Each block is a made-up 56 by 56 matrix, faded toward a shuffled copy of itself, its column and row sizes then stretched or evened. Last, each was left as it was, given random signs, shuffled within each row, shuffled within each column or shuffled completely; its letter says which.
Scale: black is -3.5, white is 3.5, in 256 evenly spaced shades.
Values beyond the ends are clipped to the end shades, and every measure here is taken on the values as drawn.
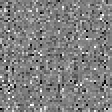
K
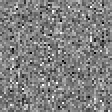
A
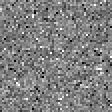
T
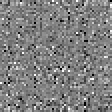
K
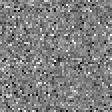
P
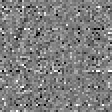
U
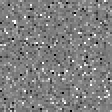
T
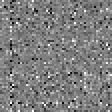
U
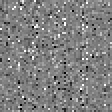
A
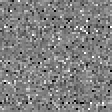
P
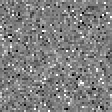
T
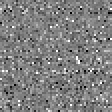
P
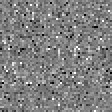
P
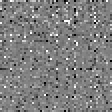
U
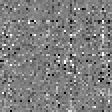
U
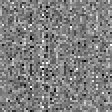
A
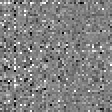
U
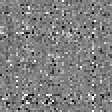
U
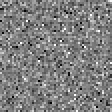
T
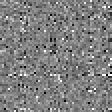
K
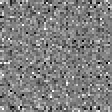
K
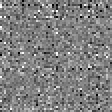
K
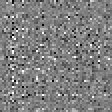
K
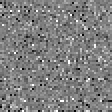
P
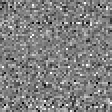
P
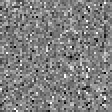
A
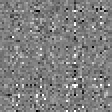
K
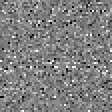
P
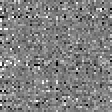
K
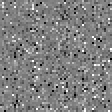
A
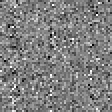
A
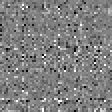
K
